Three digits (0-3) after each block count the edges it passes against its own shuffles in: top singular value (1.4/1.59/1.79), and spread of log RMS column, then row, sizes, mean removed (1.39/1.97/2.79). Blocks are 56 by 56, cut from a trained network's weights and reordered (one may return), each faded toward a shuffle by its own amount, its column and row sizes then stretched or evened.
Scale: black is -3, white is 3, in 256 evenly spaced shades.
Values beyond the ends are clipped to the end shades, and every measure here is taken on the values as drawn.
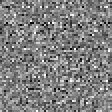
0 0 2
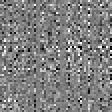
1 3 2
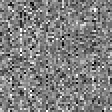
1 3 0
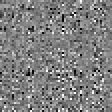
0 3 2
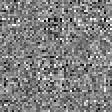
1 1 2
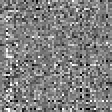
2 2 2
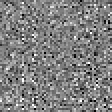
0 2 1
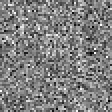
1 0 0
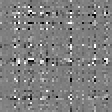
1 3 3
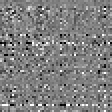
1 2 3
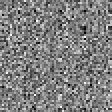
2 1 0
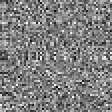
2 0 1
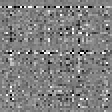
3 2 3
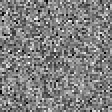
0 0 0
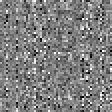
2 3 1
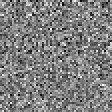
2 0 1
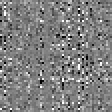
0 3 2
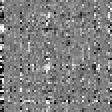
3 3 2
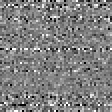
0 0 3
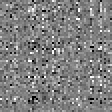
0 3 2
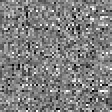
1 2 2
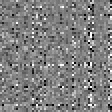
2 3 2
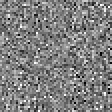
1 2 0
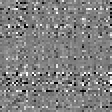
1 2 3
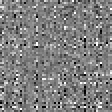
2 3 2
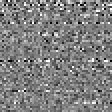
2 1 3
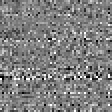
2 2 3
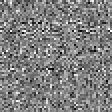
2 0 2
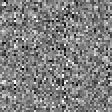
2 2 0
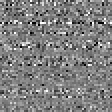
0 0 3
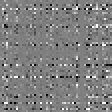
3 3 3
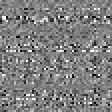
2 1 3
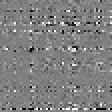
3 2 3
